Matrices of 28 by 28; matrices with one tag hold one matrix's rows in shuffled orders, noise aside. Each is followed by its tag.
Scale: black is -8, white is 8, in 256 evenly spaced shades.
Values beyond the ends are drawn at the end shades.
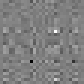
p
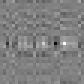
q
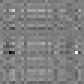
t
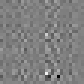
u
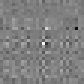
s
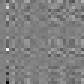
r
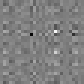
p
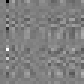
r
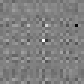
s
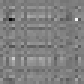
t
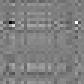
t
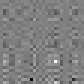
p
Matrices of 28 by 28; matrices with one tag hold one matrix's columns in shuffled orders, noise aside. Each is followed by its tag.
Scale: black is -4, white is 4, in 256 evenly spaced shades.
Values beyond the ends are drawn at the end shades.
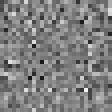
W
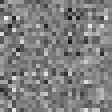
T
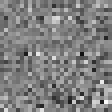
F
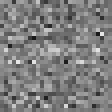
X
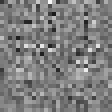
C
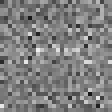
X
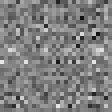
X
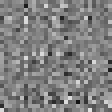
F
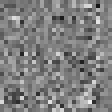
F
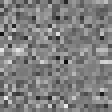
X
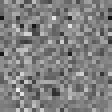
T
